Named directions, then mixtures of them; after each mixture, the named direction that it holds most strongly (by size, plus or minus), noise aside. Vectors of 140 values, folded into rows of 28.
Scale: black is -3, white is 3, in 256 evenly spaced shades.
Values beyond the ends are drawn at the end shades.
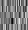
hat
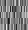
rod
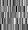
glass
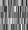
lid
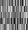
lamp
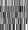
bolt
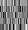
bolt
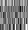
bolt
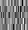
lid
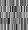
rod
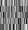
bolt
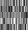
lamp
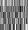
bolt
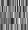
hat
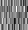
glass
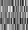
lamp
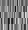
hat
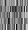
rod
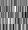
rod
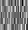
lamp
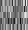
lamp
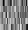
lid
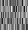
glass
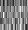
bolt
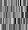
hat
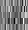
lamp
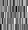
glass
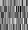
lid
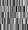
glass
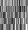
bolt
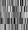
lamp
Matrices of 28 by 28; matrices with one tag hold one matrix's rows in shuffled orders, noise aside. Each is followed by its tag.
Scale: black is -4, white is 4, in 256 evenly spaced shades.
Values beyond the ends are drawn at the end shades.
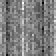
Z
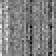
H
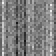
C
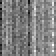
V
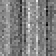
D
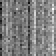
V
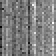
V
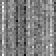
C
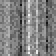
D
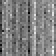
V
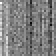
H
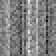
D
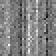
D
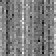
Z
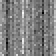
Z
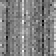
Z
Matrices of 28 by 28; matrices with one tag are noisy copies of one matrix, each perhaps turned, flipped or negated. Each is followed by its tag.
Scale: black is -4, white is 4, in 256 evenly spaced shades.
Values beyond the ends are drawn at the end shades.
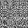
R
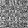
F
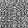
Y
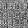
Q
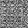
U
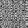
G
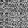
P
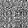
Y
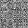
R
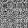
R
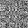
F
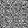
U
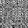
P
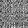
G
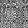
P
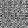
G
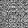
Y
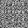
U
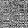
Q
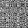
R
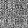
Q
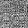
Q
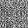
Y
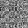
F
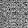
Y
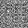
U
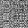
Q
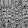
F
